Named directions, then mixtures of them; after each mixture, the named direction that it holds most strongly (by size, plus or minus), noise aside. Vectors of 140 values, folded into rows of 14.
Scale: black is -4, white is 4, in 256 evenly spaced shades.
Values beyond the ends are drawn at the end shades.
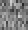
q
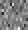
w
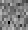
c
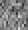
q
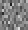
w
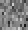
w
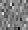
w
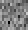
c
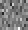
w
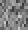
q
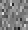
w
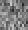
q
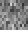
q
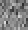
q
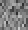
q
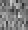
q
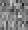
q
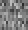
q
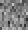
c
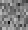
c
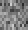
q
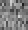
q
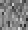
w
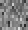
w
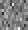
w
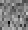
c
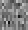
q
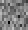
c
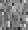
w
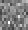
c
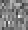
q
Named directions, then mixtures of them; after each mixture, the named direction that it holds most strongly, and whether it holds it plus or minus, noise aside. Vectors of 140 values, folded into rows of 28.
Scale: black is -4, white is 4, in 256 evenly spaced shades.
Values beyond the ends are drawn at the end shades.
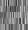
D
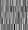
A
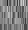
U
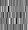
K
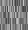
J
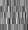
K, minus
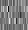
K, plus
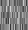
J, plus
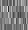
U, plus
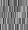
A, minus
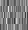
K, minus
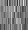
U, plus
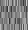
U, minus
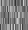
J, plus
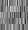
D, minus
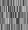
J, minus
